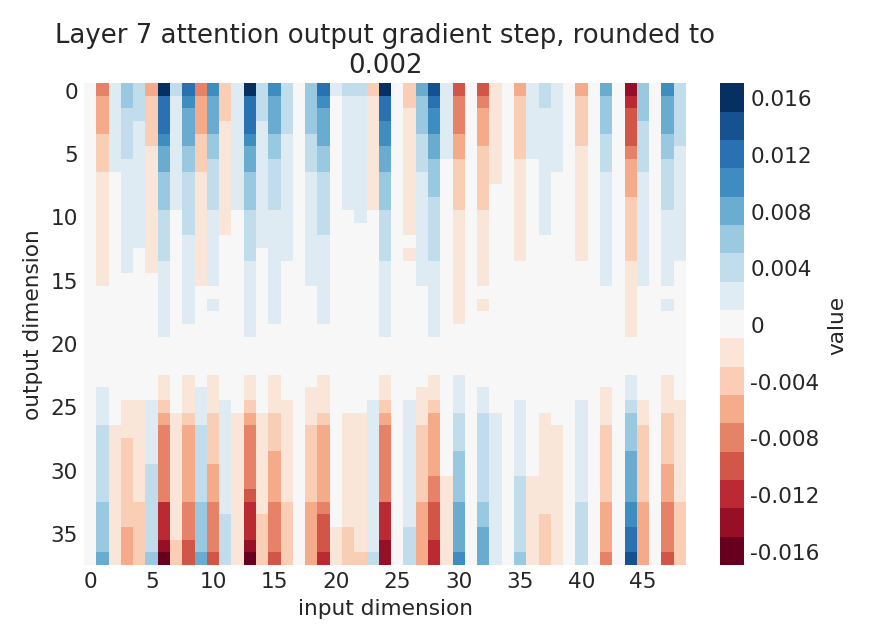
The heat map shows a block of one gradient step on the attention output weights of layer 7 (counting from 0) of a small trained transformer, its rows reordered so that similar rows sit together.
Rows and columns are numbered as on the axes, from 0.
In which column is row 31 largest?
44
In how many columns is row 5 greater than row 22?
27
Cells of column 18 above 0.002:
7
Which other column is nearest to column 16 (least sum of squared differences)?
48
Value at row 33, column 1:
0.006
